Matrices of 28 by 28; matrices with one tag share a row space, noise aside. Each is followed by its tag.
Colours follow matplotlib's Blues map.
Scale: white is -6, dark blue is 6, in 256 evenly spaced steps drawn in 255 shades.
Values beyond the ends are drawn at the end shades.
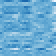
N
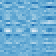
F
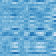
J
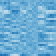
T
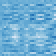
J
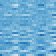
N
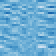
T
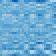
J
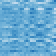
J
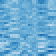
T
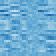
T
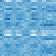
F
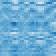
J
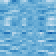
T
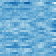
N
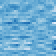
N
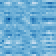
F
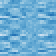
T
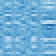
F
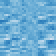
T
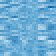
T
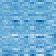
J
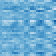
J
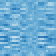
T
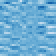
T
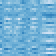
F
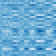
J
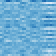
F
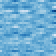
N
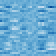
T
